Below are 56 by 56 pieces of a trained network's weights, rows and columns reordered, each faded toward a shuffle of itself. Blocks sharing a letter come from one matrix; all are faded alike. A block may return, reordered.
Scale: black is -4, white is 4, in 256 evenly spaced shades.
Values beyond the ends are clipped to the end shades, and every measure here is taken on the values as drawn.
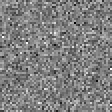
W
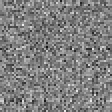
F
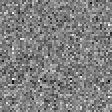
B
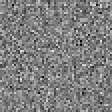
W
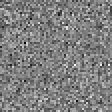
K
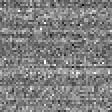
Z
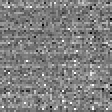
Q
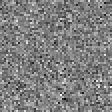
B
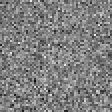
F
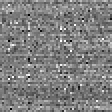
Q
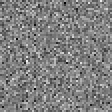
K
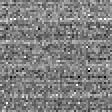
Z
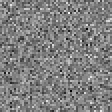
K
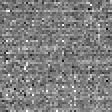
Q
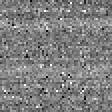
Q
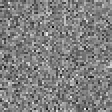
F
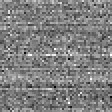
Z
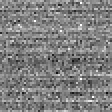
Z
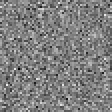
W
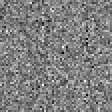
K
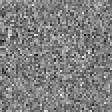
F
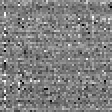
Q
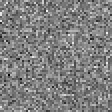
B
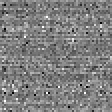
Q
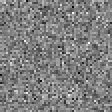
W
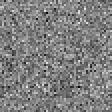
K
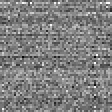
Z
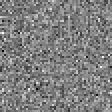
W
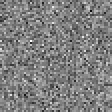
K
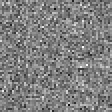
B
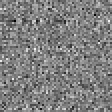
F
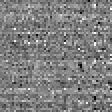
Q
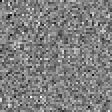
K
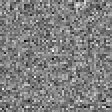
F
